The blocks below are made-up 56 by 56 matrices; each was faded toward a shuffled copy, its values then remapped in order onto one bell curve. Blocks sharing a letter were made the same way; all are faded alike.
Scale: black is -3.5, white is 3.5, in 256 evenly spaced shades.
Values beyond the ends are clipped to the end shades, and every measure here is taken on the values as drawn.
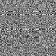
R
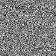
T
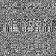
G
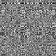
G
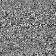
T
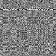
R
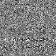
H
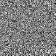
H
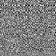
G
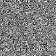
H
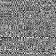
G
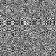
G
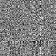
G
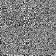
H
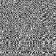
G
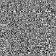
H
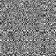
G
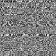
R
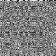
G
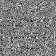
H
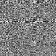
G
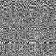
G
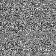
T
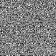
T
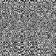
R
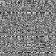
R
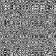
G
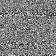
T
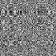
G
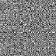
G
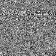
T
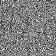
T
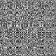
R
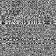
R
